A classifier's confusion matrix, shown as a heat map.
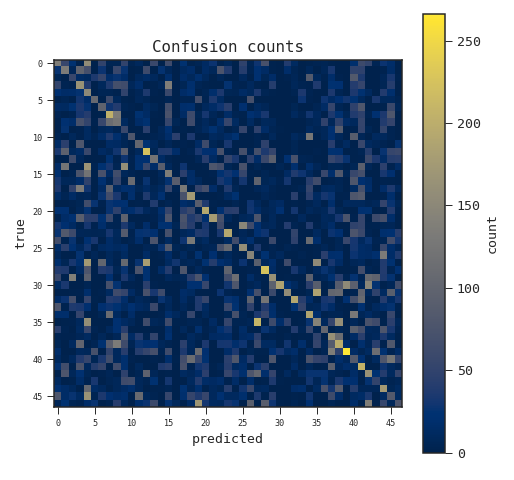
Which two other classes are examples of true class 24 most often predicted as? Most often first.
18, 34
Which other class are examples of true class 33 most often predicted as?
0
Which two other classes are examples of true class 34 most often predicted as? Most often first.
40, 7
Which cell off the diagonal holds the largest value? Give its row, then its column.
35, 27
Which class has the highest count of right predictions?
39
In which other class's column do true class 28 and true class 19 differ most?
23
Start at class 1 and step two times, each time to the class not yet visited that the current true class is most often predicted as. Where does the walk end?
15
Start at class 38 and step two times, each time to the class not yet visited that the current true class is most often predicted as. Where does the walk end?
7
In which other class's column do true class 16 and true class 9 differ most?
10
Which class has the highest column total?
4
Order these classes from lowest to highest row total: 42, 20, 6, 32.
6, 20, 42, 32
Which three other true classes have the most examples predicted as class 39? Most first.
30, 21, 24
